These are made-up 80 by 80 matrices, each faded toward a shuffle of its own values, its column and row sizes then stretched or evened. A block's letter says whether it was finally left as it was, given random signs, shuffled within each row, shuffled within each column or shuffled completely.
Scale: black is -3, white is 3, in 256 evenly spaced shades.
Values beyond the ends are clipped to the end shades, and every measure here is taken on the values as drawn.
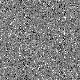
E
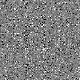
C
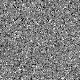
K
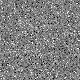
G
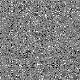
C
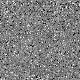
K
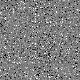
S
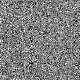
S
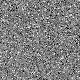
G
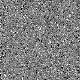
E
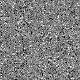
E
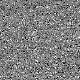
C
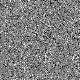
E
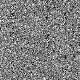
E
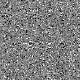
C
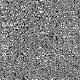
C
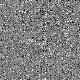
S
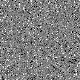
E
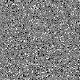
C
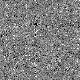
S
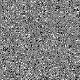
C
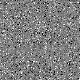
S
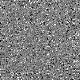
C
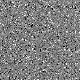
C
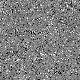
K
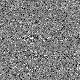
K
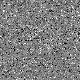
K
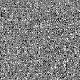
C
